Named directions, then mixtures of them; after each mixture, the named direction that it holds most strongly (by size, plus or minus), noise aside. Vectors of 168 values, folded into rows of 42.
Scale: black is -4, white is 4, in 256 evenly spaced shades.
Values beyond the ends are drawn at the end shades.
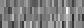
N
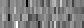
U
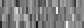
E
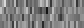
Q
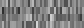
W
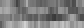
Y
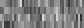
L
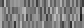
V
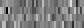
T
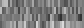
W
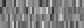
Q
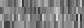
L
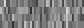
N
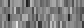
U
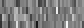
E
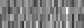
N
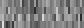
L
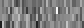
E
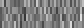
V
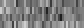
Q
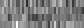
U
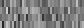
L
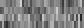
L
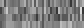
V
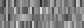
Q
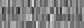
W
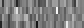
E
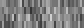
L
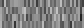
V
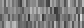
L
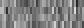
T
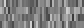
N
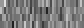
Q
